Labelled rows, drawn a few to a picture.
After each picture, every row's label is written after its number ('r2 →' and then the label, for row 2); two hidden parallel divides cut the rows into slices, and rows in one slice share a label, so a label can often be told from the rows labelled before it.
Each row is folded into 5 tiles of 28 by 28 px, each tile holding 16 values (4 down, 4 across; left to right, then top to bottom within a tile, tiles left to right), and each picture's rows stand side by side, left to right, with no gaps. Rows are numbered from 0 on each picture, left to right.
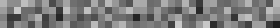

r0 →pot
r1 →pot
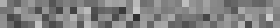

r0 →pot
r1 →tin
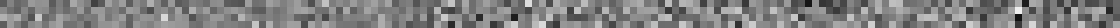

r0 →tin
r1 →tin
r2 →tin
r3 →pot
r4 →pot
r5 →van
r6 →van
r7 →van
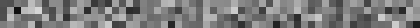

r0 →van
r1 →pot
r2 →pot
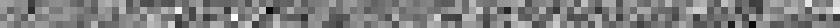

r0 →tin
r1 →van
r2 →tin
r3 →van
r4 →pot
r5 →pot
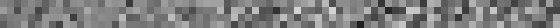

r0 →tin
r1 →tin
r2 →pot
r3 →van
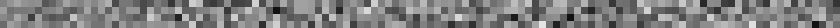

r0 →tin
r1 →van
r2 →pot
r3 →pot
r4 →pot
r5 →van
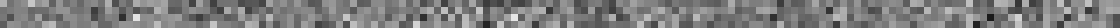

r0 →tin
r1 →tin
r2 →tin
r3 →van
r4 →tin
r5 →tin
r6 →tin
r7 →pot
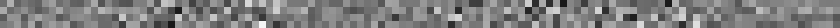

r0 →tin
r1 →pot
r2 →tin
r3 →pot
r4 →van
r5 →tin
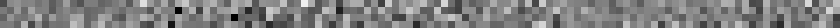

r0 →tin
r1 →pot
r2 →pot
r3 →pot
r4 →tin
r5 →pot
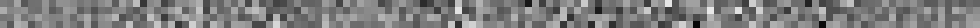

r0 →tin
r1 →van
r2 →tin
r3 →van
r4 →pot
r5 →van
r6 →tin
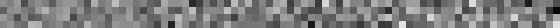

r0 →tin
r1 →pot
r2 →pot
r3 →van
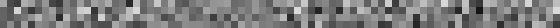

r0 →pot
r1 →tin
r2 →pot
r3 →pot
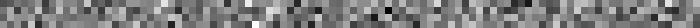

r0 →van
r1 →pot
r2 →pot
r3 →van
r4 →pot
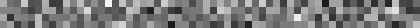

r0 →pot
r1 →pot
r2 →van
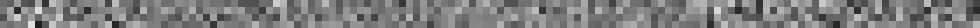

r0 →van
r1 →tin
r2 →tin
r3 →tin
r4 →tin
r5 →pot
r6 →van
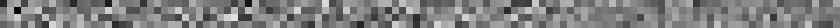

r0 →van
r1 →van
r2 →pot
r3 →van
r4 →tin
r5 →tin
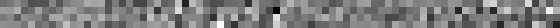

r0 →tin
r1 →van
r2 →tin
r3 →pot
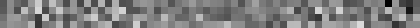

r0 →van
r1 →tin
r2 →van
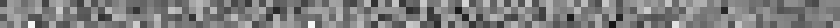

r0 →van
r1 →van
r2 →van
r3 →pot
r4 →pot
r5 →tin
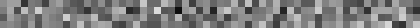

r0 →van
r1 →pot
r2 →van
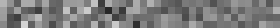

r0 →pot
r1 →tin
